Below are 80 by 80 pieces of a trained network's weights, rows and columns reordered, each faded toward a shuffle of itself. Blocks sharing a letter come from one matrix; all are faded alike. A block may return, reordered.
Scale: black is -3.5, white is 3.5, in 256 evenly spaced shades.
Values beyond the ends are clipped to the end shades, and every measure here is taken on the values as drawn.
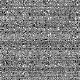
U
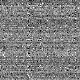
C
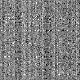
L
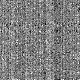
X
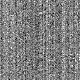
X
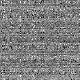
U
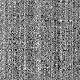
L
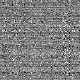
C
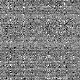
C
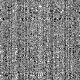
X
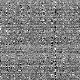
C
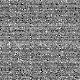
C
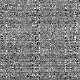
C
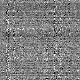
U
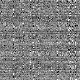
U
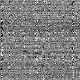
U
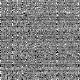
U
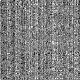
L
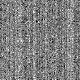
X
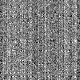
L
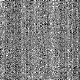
X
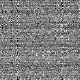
U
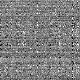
C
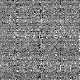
C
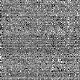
C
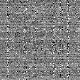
C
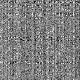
X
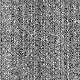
X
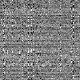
U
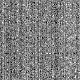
X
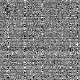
U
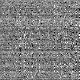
C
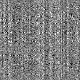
L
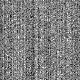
X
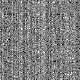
X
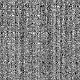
X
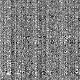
X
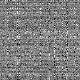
U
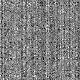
L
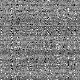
C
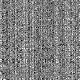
L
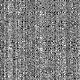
X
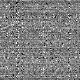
C
